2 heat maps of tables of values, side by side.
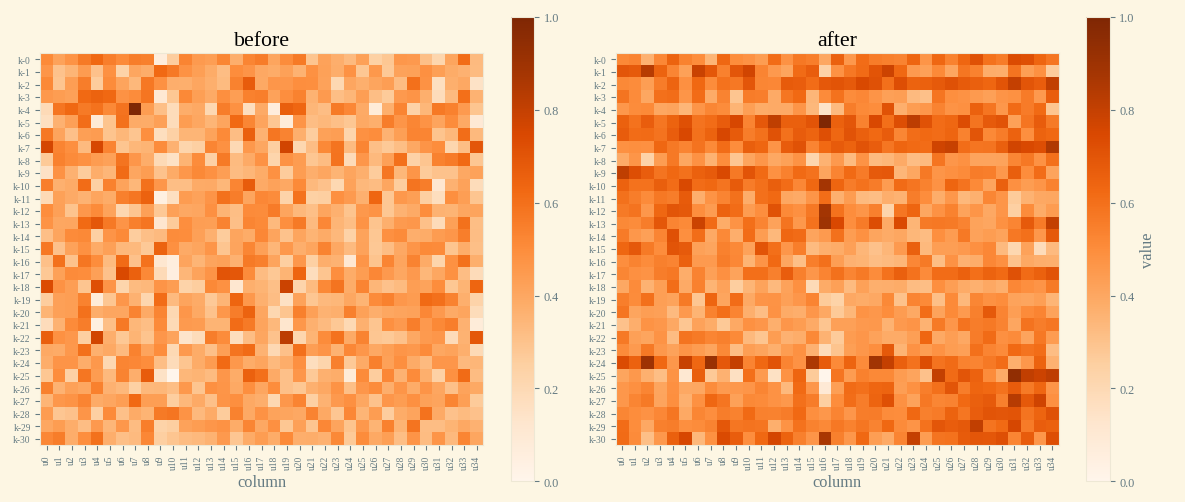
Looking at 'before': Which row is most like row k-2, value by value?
k-10
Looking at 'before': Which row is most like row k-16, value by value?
k-25
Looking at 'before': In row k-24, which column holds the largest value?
u14
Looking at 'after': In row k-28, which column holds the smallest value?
u5
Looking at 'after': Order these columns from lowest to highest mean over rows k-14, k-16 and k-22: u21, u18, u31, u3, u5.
u21, u18, u31, u3, u5
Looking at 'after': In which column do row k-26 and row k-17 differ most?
u16
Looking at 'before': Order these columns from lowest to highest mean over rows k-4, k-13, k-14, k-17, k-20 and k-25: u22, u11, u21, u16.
u21, u22, u11, u16
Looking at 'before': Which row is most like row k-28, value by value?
k-1
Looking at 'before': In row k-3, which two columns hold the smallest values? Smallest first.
u9, u31
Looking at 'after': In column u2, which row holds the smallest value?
k-8
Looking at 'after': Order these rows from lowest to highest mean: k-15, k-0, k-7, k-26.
k-15, k-26, k-0, k-7
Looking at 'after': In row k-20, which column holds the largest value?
u29
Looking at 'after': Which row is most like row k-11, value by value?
k-16
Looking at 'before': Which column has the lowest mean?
u10
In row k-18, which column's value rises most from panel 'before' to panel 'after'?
u6
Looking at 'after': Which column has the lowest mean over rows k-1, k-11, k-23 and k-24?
u34
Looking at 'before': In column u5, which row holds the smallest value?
k-24
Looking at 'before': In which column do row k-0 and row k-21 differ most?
u4
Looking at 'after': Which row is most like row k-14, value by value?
k-3
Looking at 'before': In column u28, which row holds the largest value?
k-8
